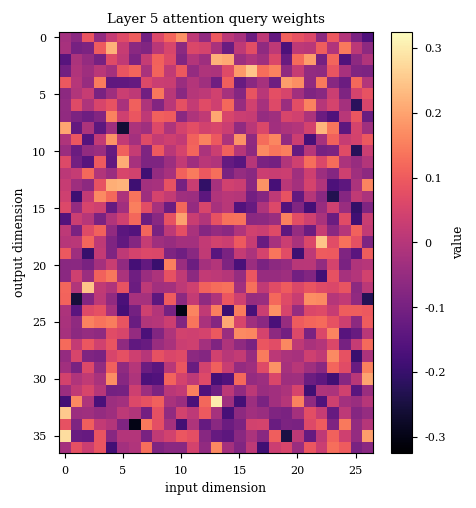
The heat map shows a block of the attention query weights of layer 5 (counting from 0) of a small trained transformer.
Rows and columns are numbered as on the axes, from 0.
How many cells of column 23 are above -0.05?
26
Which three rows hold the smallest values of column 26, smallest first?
23, 0, 7
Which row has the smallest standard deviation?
5
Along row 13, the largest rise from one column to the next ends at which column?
17
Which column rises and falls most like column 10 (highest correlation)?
6
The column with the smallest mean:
25
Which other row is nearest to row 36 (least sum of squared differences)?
18
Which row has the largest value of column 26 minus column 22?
30
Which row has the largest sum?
22
